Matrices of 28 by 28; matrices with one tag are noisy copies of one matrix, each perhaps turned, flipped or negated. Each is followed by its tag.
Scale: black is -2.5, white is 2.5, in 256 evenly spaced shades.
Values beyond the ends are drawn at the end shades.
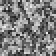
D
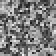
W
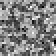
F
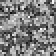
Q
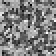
F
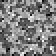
F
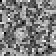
W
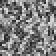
D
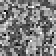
Q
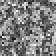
Q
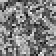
Q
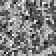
Q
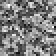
D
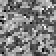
D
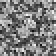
F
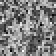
Q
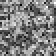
Q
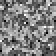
W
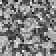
F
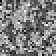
Q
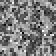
Q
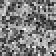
Q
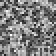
Q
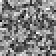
W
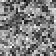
Q
